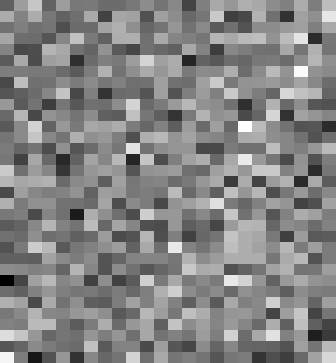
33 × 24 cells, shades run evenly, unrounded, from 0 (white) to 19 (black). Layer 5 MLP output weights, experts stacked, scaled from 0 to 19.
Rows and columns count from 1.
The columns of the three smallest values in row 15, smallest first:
18, 11, 9
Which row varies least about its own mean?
27
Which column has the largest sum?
6
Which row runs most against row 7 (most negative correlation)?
17
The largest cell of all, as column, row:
1, 26
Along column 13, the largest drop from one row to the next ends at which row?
23
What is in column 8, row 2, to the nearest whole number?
14
